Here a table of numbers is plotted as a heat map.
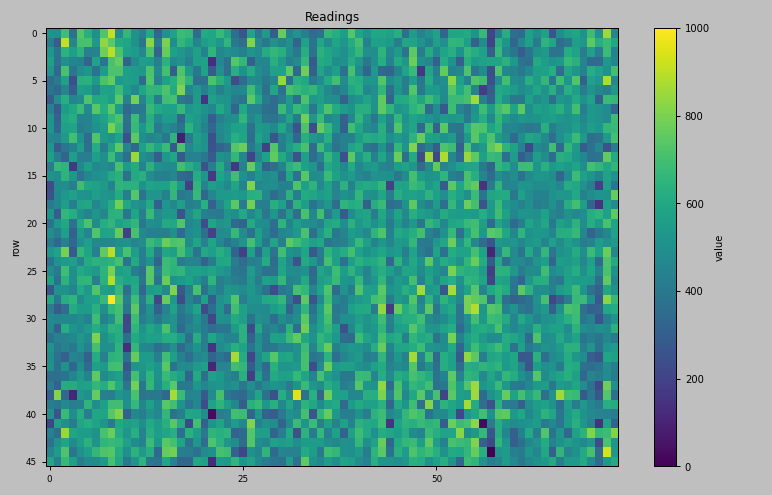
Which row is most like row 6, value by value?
22
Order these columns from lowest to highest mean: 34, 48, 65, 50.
34, 65, 50, 48
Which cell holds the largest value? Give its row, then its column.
28, 8
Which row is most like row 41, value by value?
16
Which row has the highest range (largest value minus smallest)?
44
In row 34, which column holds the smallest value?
26
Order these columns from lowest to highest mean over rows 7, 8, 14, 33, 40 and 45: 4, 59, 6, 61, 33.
4, 61, 6, 59, 33
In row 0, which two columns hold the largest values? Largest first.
8, 72
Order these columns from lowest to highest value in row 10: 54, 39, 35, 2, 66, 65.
65, 66, 2, 54, 39, 35
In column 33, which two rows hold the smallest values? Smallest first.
38, 0
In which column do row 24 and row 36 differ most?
32
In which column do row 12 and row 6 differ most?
57
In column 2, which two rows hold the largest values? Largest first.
1, 42
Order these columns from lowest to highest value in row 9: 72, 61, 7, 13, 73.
72, 61, 7, 13, 73
